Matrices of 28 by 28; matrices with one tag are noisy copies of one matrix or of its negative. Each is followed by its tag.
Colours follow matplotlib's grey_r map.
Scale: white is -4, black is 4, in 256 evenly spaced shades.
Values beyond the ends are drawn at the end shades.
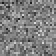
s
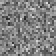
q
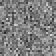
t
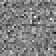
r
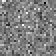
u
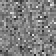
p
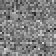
s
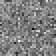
s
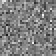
u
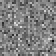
t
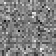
s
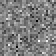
t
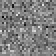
r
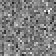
t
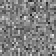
q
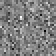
q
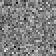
q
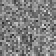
t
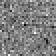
r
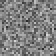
u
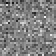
s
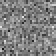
r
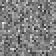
t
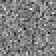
u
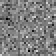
q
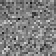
s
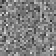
u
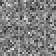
q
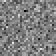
u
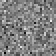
u
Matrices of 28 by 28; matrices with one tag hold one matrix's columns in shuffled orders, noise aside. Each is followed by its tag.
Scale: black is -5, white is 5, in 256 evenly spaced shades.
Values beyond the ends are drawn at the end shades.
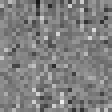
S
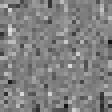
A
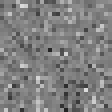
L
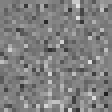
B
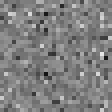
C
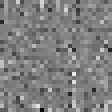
B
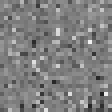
A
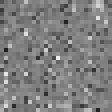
B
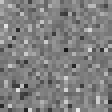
L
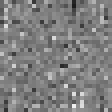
S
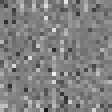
B
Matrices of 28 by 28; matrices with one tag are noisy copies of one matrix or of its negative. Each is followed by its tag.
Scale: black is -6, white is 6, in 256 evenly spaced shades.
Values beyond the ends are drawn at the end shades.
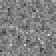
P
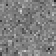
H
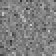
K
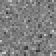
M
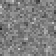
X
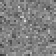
K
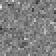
X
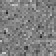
M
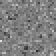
M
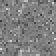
H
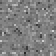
M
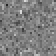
H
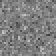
P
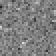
X
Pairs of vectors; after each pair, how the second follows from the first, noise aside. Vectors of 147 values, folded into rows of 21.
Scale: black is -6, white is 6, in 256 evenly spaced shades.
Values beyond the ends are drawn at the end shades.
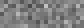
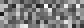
scaled up.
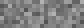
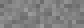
reversed, shrunk.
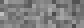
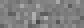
wrapped around, partly zeroed.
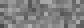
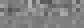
negated, partly zeroed.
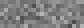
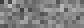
reversed, negated.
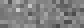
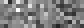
scaled up.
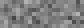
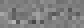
wrapped around, partly zeroed.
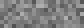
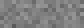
shrunk.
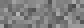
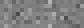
negated, partly zeroed.
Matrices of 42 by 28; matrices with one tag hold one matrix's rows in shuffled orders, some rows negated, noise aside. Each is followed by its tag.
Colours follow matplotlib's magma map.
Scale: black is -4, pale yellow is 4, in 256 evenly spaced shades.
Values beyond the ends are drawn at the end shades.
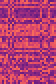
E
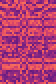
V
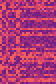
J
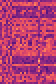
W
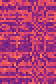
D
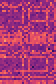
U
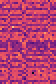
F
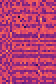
W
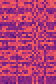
D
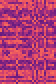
D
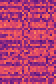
U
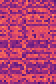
F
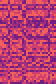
F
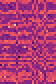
D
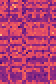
F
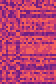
J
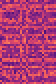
V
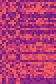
J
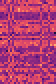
E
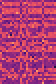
V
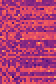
J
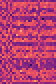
W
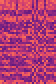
D
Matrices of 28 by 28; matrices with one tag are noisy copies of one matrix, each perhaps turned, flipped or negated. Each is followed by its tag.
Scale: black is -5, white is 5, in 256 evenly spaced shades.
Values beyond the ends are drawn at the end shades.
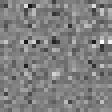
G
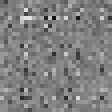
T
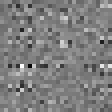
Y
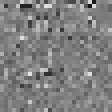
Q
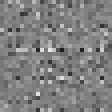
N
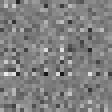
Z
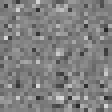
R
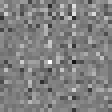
Z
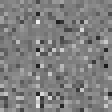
Z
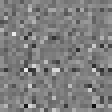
G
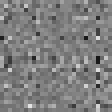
R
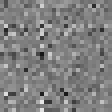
G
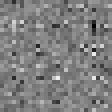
T
